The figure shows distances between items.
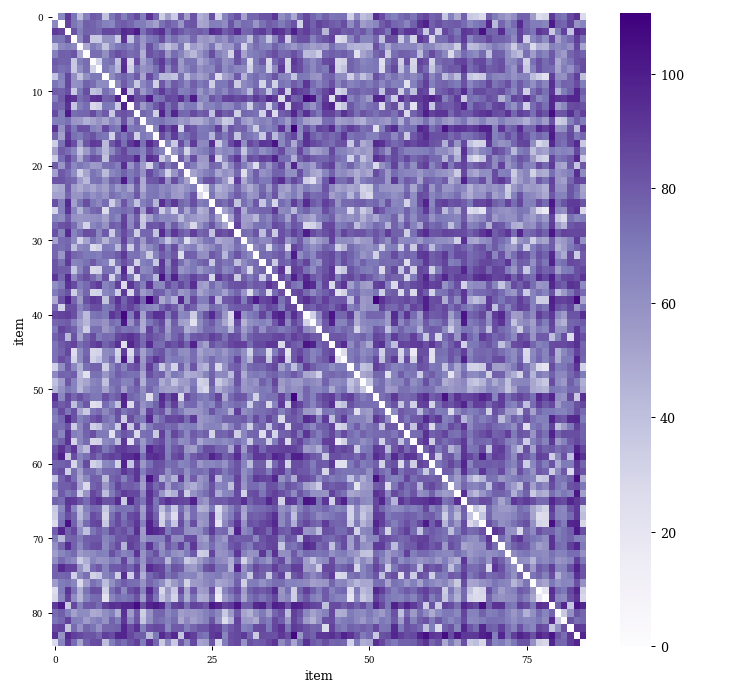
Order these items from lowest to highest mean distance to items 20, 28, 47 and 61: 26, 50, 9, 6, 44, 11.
50, 26, 6, 9, 44, 11
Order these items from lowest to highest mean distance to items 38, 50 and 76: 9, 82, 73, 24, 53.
24, 73, 53, 9, 82
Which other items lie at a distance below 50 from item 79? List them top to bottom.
2, 43, 59, 61, 82
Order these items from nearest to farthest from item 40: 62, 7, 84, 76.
76, 7, 62, 84
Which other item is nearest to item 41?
22
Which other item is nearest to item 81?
27
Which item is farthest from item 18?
65
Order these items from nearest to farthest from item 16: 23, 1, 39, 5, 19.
1, 39, 23, 5, 19
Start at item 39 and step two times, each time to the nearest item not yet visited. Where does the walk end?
70
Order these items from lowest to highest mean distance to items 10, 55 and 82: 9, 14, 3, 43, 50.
3, 14, 43, 9, 50
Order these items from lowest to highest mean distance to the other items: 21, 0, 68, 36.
21, 0, 68, 36
